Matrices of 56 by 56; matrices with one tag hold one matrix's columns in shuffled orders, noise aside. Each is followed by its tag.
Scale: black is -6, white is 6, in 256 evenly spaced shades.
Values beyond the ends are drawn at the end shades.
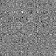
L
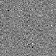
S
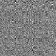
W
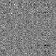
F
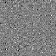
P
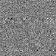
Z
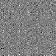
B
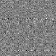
Z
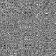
F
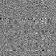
Z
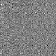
F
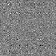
F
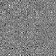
B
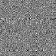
Z
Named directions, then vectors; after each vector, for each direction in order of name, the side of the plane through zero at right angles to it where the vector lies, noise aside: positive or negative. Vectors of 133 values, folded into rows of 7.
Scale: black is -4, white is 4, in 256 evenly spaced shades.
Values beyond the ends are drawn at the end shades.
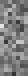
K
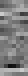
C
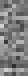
positive, positive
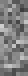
negative, positive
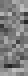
positive, negative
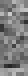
positive, negative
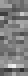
negative, negative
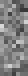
negative, positive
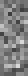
negative, positive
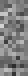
positive, positive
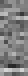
positive, positive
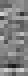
positive, positive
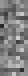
negative, negative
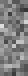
negative, positive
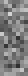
positive, negative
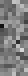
positive, negative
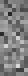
negative, positive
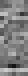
positive, positive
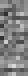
negative, negative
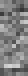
negative, positive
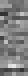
negative, negative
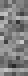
positive, positive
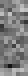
positive, negative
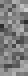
positive, negative
